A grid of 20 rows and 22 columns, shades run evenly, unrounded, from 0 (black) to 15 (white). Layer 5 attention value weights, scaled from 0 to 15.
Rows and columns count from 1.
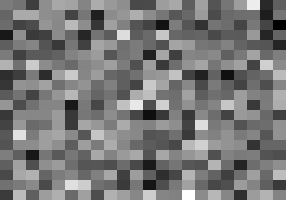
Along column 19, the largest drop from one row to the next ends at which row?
20
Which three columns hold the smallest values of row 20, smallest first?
19, 1, 8
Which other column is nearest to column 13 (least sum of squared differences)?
10
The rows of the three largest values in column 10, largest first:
4, 11, 13
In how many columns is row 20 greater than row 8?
15
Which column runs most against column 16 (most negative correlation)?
6
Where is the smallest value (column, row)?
22, 3
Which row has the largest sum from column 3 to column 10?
14
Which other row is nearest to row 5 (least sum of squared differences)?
16
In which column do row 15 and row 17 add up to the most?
17
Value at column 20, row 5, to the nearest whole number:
5
